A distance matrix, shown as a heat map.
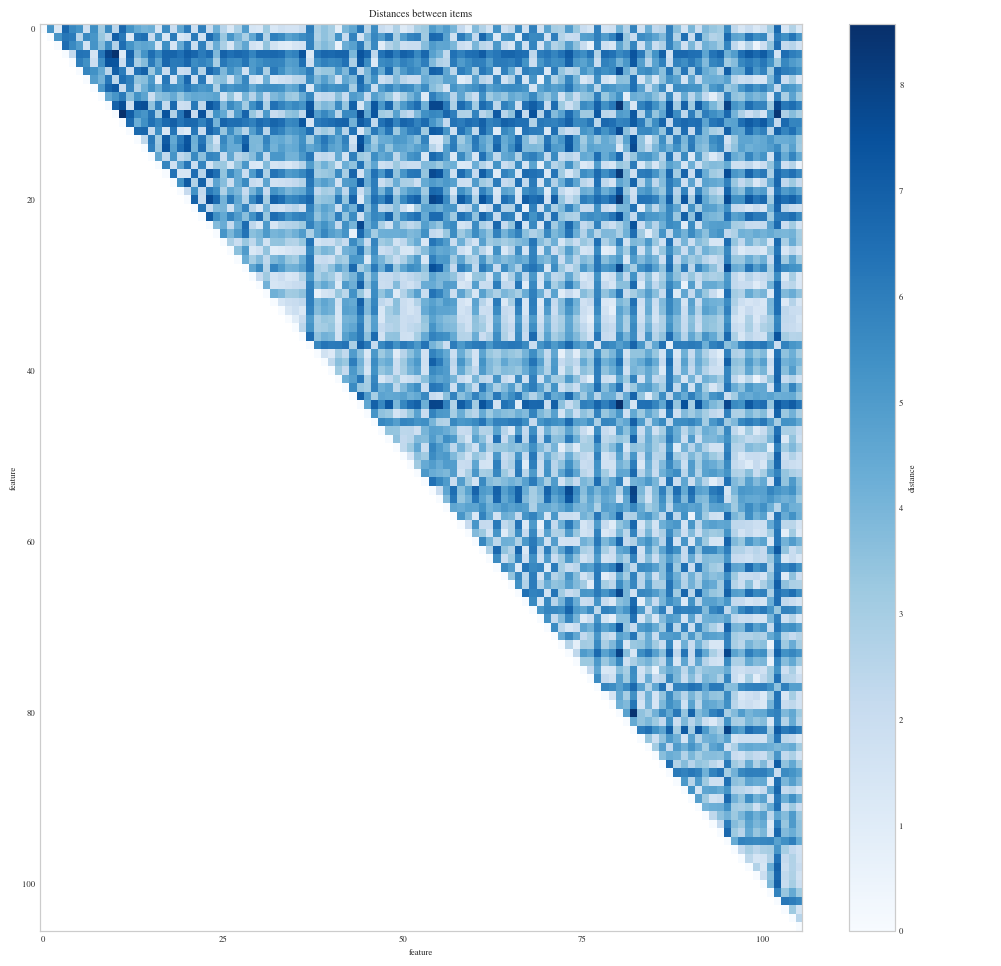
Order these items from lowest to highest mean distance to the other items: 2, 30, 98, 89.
2, 30, 89, 98
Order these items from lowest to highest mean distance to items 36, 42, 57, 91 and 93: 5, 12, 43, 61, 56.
12, 5, 61, 56, 43
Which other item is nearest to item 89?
30
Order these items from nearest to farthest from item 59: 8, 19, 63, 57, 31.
8, 31, 57, 19, 63
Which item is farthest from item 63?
80
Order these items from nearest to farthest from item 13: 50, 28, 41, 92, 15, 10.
92, 41, 50, 10, 15, 28
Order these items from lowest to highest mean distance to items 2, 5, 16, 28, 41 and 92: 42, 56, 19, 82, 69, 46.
69, 19, 42, 56, 82, 46
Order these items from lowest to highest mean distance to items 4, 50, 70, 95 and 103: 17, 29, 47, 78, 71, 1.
29, 78, 47, 71, 1, 17
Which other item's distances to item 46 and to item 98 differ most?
10
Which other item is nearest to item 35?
34
